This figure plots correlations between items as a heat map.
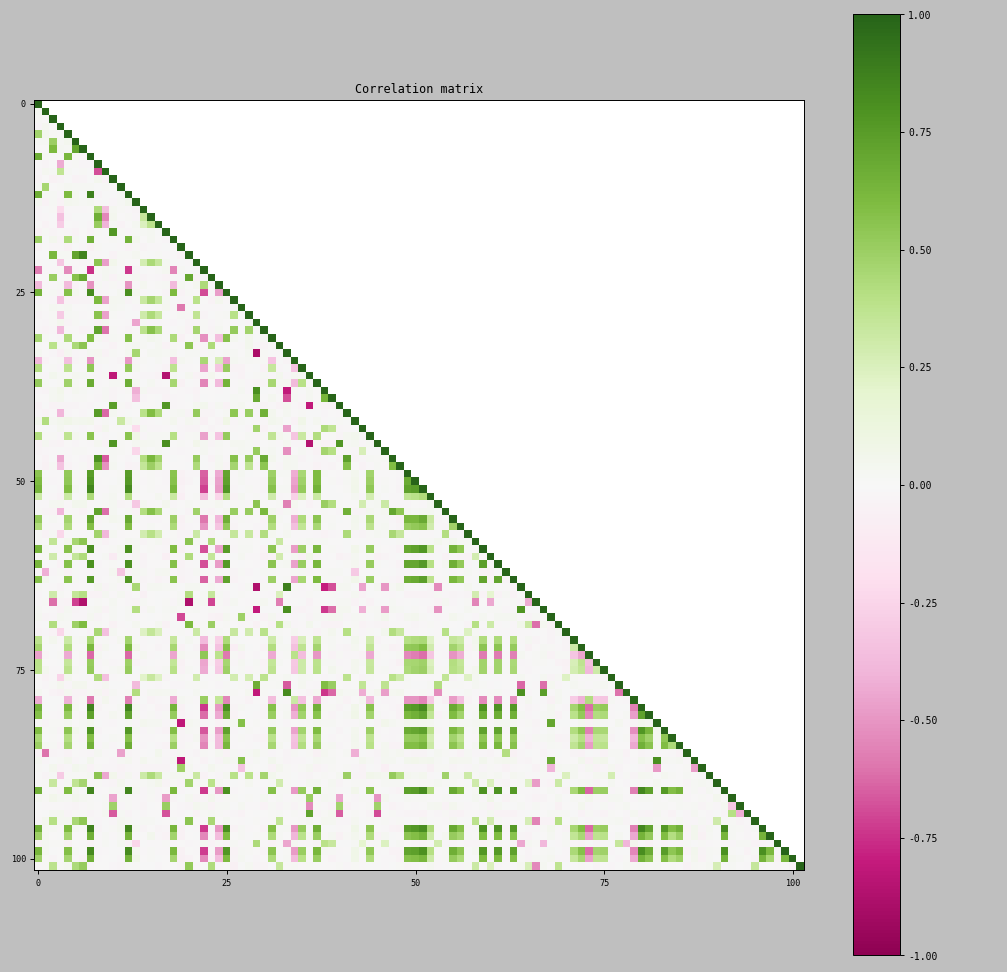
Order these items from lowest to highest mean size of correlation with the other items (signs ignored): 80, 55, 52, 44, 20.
20, 52, 44, 55, 80
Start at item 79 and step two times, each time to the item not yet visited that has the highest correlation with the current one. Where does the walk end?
73
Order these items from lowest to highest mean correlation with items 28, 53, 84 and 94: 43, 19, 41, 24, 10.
10, 24, 19, 43, 41
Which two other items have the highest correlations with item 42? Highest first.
1, 11
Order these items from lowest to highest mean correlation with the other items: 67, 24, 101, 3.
24, 3, 67, 101
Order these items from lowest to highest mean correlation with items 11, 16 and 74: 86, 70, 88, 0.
86, 88, 70, 0
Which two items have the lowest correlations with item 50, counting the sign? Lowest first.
22, 73
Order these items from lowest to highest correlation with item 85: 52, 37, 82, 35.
82, 52, 35, 37
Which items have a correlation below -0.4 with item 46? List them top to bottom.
33, 64, 67, 78
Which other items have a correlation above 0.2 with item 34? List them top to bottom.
22, 24, 73, 79
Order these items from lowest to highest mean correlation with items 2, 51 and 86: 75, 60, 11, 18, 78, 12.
11, 78, 60, 75, 18, 12
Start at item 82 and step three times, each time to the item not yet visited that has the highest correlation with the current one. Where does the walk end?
27
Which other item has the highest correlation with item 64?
33
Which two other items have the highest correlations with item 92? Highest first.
36, 94
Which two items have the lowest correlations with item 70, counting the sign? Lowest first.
9, 3
